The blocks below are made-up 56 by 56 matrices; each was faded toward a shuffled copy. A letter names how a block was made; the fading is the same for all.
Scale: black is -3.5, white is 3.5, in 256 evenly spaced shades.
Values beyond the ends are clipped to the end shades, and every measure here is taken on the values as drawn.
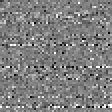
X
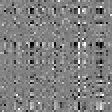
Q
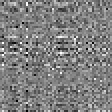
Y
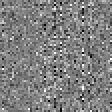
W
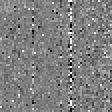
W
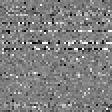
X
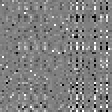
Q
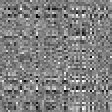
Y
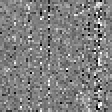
W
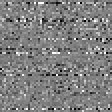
X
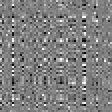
Q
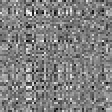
Y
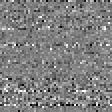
X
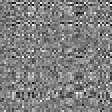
Y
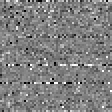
X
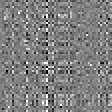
Q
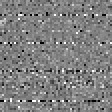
X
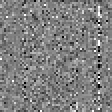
W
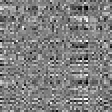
Y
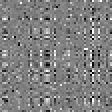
Q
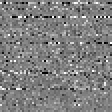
X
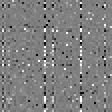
Q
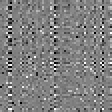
Q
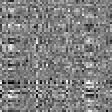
Y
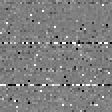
X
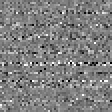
X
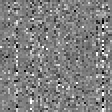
W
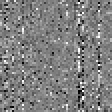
W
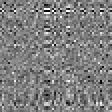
Y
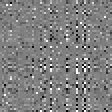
Q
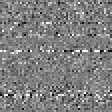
X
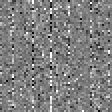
W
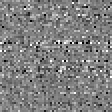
X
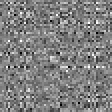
Y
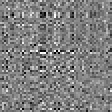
Y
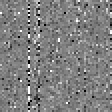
W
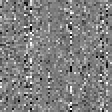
W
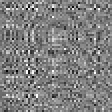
Y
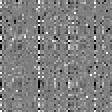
Q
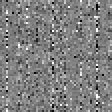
W
